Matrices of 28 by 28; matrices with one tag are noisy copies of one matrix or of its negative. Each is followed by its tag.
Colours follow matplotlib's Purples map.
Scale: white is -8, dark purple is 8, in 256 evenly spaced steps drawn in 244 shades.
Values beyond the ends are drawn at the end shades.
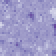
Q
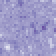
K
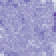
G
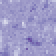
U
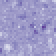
K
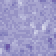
K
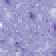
Q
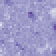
Q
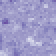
U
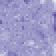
G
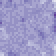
G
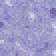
Q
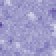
Q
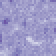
U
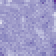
G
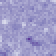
U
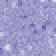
K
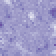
Q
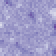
Q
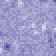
K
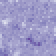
U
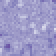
K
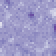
Q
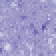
K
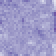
G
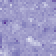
U
